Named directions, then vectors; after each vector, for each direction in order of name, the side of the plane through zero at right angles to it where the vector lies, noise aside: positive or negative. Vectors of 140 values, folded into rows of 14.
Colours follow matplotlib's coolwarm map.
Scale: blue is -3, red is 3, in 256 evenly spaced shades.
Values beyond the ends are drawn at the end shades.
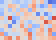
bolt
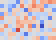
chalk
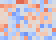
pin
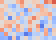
negative, positive, positive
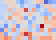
positive, negative, negative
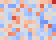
negative, positive, negative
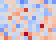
positive, negative, negative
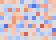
negative, negative, negative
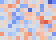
positive, negative, positive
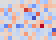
negative, negative, negative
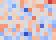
negative, positive, positive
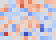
negative, positive, positive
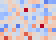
positive, negative, negative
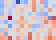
positive, positive, negative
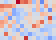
negative, negative, positive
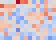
negative, negative, positive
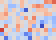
negative, positive, positive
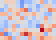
positive, negative, negative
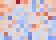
negative, negative, positive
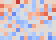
negative, negative, positive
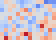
positive, negative, negative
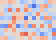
negative, negative, negative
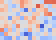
negative, positive, positive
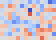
positive, negative, positive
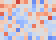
negative, negative, positive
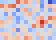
positive, negative, positive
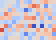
positive, positive, positive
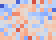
positive, positive, negative
